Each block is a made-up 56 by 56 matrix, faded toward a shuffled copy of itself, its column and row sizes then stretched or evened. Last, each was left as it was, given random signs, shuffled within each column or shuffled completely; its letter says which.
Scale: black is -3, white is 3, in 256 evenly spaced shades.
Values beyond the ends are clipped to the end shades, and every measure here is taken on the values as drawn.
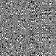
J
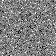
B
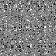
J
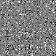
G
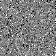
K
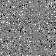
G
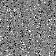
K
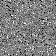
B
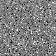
B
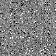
G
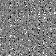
K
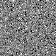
K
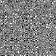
J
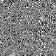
J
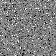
B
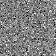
K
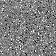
B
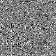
G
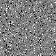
K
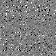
G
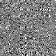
J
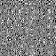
J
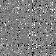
G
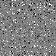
G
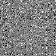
G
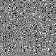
J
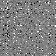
J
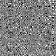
J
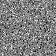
B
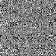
J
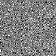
J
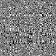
J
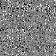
J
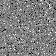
B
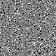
K
